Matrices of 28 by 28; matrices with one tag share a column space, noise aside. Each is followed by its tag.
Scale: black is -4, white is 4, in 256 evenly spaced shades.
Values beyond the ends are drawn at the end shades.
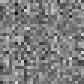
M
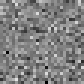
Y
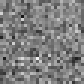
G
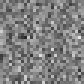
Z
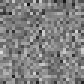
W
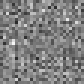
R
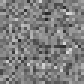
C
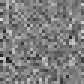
G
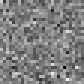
Y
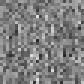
Z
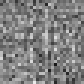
Z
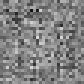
R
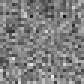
G
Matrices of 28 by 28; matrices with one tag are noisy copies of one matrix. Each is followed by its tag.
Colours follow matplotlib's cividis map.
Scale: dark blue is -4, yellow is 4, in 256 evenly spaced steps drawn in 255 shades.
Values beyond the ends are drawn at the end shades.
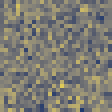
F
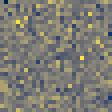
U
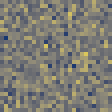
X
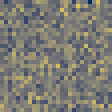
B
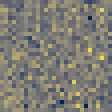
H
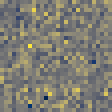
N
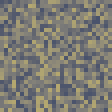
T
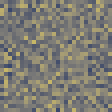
X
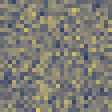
T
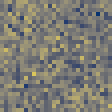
F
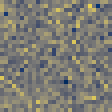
U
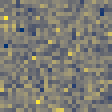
U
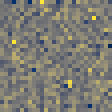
B
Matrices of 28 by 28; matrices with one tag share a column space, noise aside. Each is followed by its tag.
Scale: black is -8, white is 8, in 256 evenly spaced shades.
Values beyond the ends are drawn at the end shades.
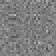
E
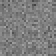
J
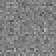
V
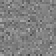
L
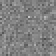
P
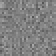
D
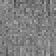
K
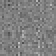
J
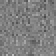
K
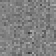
J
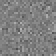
V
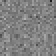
P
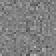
V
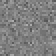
L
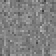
K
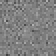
L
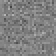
E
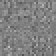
D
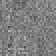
D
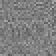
L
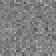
V
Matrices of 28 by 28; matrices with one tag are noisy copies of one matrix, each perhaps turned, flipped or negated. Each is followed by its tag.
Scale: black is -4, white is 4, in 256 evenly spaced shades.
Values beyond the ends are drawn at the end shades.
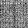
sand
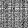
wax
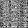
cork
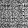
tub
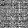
wax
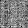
cork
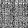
sand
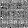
cork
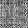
sand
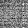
tub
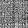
sand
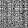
wax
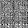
sand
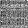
cork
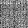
sand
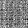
wax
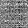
wax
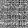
wax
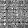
tub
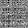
wax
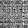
tub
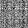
wax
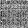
cork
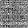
wax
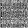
cork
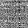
wax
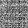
wax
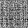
wax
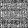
cork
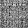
tub
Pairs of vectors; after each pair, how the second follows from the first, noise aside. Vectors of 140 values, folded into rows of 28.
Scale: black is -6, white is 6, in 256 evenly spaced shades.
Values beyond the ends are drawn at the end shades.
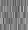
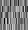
reversed, negated, scaled up.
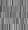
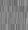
reversed, negated, shrunk.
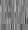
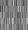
reversed.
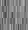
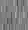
reversed, negated, partly zeroed.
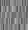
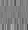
wrapped around, partly zeroed.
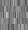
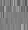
partly zeroed.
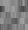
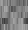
reversed.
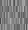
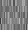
copied.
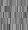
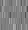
partly zeroed.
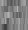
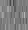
wrapped around, partly zeroed.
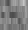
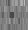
partly zeroed.
